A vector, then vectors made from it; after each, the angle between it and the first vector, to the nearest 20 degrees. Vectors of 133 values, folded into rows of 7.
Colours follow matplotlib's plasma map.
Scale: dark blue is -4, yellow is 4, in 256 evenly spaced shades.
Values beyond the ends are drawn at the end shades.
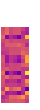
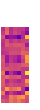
20 degrees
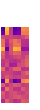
80 degrees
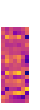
160 degrees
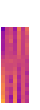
100 degrees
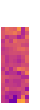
60 degrees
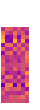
60 degrees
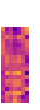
140 degrees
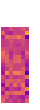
140 degrees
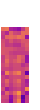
140 degrees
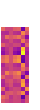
120 degrees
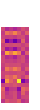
100 degrees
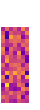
120 degrees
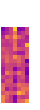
120 degrees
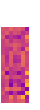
40 degrees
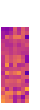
140 degrees
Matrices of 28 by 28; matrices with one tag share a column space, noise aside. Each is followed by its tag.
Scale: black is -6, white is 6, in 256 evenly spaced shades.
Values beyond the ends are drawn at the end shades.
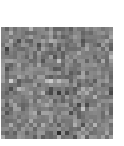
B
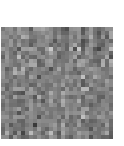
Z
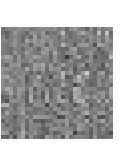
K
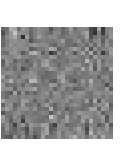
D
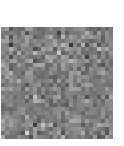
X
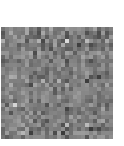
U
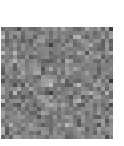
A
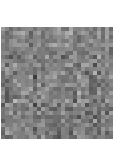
K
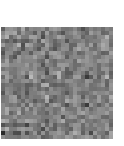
U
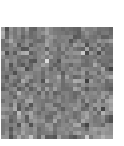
D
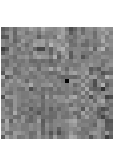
Z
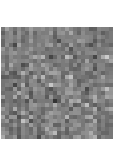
K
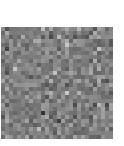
A
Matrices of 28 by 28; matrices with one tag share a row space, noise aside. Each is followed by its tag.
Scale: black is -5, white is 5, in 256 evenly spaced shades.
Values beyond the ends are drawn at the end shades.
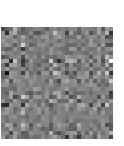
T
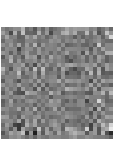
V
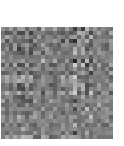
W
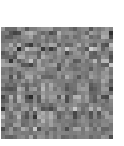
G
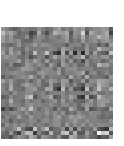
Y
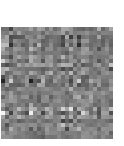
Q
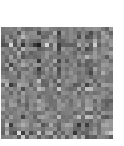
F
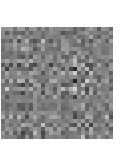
W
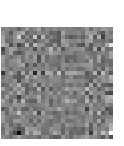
V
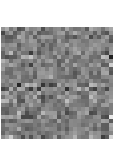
G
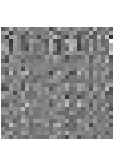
T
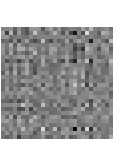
W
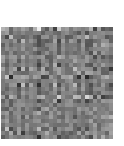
F
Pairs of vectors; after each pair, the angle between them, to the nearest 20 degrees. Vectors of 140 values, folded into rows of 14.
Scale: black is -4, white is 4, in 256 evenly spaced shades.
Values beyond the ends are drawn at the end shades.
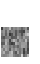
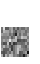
80 degrees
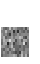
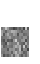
120 degrees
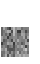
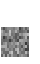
100 degrees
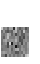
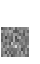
120 degrees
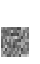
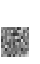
40 degrees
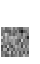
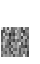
80 degrees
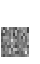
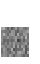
120 degrees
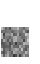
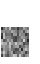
160 degrees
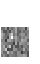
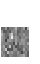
20 degrees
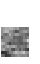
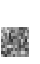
60 degrees
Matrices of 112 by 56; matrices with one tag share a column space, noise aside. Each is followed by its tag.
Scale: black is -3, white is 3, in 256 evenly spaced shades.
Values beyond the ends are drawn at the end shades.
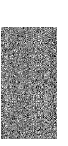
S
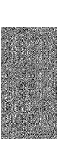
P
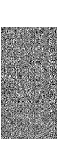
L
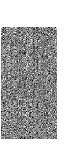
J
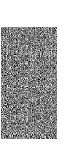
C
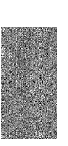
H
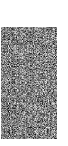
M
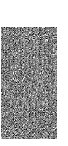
J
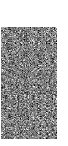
S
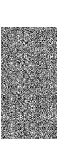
S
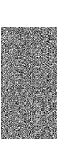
M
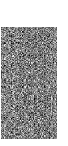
S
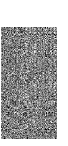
J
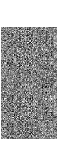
S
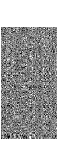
C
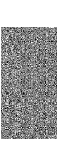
M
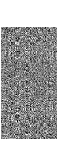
P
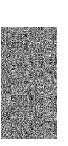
S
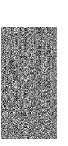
J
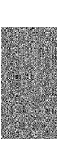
H
